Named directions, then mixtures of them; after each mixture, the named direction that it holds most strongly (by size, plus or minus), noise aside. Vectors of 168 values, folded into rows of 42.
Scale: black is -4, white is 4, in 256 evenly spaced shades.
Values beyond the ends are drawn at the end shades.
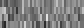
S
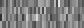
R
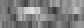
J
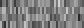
R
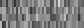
R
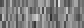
R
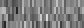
S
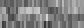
J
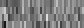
S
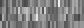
R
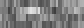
J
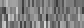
S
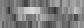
J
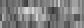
J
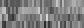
S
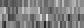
S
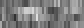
J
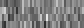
S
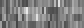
R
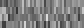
S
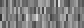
R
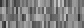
R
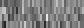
S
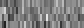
S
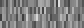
R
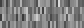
R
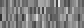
R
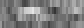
J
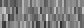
S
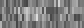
R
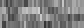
J
